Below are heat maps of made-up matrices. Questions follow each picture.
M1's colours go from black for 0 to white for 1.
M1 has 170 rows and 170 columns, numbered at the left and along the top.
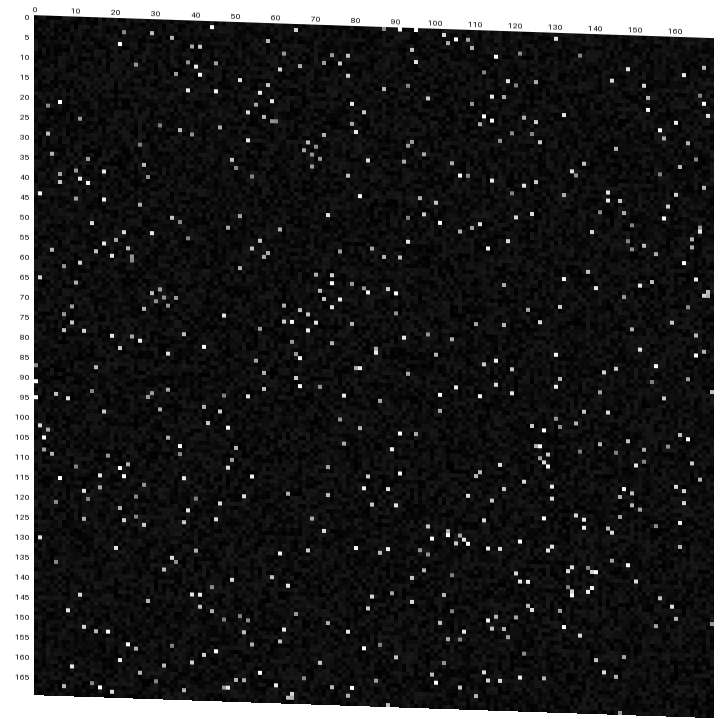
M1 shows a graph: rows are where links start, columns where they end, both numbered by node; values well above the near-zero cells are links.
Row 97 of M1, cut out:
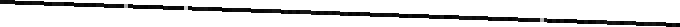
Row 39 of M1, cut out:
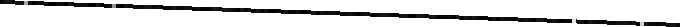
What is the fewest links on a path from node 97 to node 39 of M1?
6
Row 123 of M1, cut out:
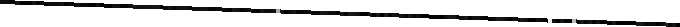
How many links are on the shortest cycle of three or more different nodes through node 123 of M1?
4
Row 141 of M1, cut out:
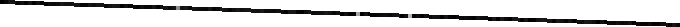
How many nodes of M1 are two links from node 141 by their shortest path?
4
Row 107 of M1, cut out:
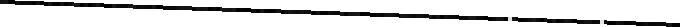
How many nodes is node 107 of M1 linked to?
2
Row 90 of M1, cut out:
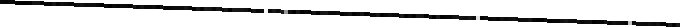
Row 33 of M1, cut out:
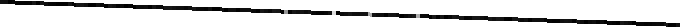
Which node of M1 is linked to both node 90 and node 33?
node 71
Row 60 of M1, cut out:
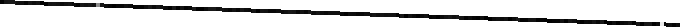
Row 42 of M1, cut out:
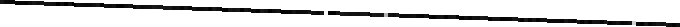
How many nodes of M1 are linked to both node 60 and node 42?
0
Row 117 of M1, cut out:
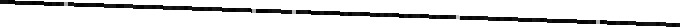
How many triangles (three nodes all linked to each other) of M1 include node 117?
3
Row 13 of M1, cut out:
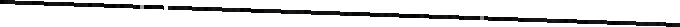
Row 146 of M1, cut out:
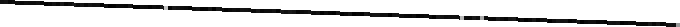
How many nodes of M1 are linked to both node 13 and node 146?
2
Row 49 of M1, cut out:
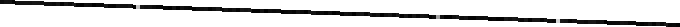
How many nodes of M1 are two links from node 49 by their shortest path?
5
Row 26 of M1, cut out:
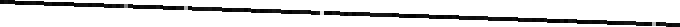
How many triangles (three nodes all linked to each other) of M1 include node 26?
0
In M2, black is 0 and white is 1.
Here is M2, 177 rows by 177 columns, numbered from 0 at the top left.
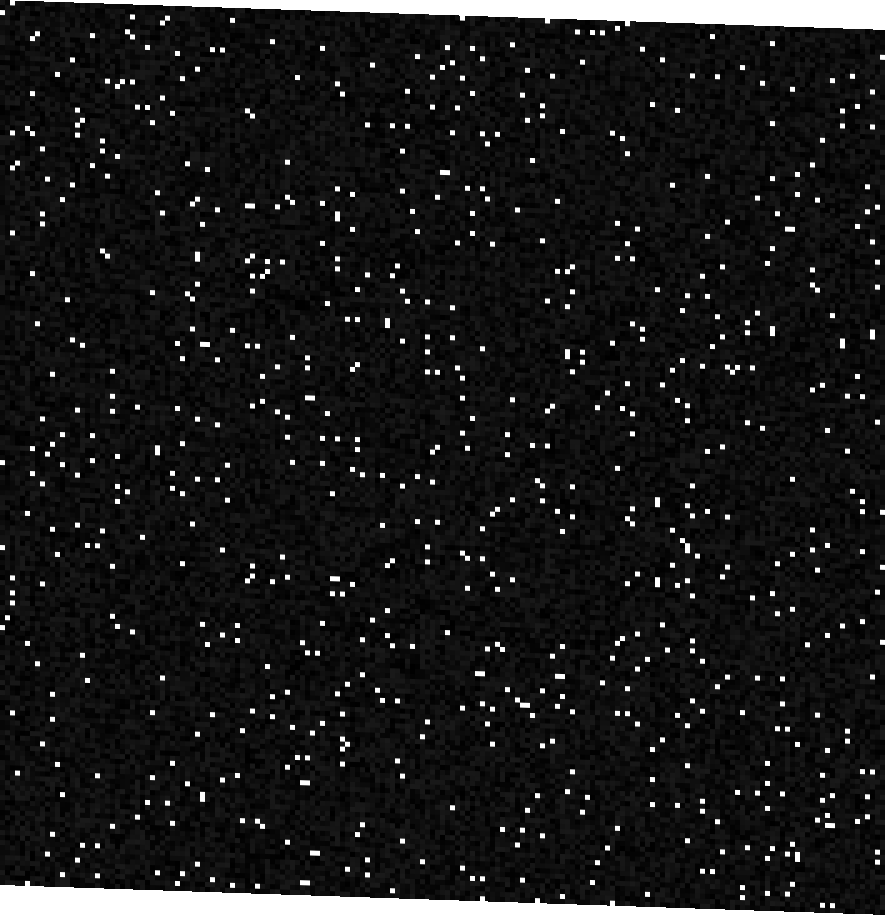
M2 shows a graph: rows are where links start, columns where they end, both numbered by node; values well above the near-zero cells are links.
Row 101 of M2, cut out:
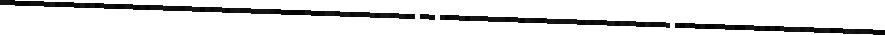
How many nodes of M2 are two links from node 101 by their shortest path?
9
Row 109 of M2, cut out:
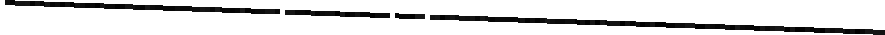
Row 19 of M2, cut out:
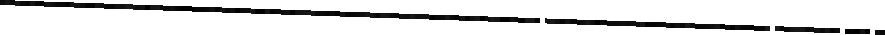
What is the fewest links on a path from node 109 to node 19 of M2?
5
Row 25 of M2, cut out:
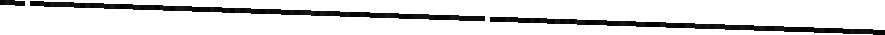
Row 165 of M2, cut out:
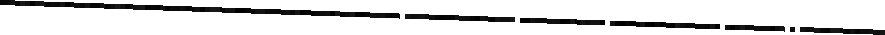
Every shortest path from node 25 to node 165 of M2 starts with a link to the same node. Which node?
node 97
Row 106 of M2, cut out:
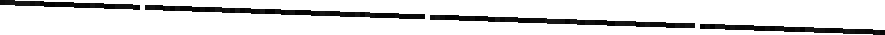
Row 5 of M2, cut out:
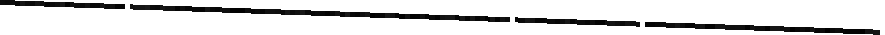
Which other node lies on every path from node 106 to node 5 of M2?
node 85
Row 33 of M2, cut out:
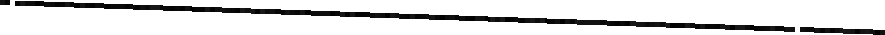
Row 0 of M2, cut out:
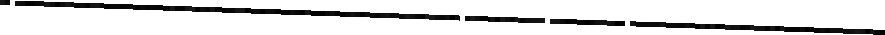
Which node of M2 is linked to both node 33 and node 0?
node 2
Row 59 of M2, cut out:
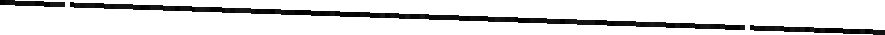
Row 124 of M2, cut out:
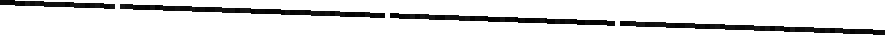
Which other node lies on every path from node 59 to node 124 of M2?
node 149
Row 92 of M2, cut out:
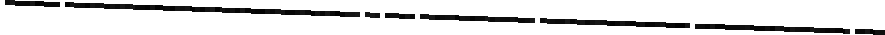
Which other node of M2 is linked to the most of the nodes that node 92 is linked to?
node 125
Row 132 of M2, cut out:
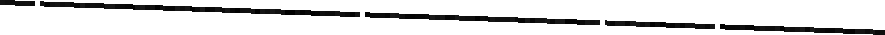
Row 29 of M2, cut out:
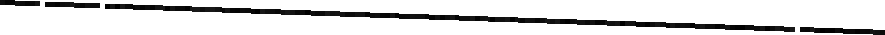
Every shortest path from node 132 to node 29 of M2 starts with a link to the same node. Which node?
node 143
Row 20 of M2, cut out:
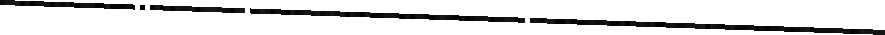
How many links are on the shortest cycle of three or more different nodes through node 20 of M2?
6
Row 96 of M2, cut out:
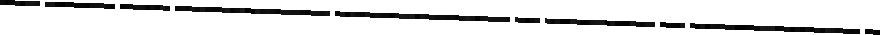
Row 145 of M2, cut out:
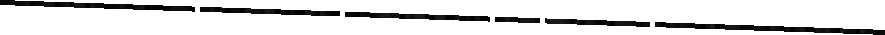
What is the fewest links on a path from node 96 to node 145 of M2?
2
